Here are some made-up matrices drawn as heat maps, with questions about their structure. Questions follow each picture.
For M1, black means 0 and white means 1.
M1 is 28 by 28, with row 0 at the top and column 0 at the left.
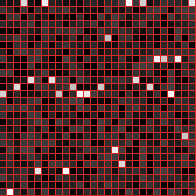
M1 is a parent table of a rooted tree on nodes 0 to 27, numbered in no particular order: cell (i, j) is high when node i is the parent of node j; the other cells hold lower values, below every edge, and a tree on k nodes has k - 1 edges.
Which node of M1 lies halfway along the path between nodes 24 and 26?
11
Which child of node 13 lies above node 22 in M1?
8
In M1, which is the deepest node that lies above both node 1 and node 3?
0
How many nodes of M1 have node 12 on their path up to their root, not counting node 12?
5
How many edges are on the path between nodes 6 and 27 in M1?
2
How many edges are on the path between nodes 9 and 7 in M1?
4
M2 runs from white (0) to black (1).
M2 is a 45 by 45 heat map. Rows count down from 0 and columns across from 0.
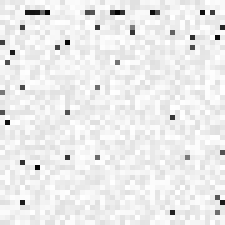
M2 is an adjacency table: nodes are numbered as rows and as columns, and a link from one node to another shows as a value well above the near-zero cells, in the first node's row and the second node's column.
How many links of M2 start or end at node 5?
5
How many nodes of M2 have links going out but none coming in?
5
